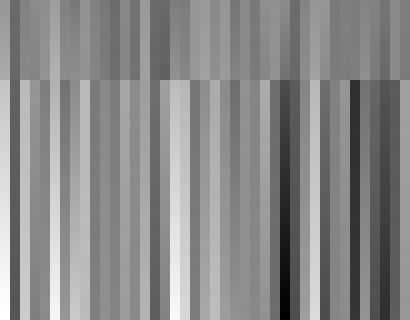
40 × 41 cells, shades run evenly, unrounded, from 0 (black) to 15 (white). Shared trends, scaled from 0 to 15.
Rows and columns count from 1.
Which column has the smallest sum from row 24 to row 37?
29
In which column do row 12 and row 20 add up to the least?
36
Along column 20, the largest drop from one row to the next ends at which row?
11
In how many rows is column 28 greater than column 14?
10
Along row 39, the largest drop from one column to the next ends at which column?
2
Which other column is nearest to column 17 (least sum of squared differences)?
14
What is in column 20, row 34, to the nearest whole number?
7
